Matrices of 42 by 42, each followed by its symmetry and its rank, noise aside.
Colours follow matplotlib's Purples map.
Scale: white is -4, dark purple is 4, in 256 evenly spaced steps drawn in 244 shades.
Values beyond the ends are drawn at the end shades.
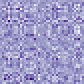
antisymmetric, rank four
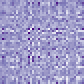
symmetric, rank four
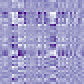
no symmetry, rank two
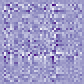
antisymmetric, rank four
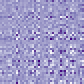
no symmetry, rank three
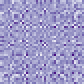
symmetric, rank four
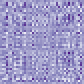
no symmetry, rank three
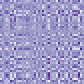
antisymmetric, rank two
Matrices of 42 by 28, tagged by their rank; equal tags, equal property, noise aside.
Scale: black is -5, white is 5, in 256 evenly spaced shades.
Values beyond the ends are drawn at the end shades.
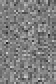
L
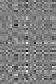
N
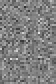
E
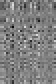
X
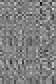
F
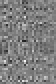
F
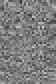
E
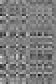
N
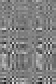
N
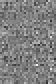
L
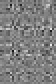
F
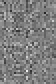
L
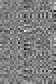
F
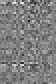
X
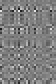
N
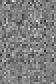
L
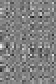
X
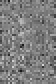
L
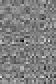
F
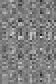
X
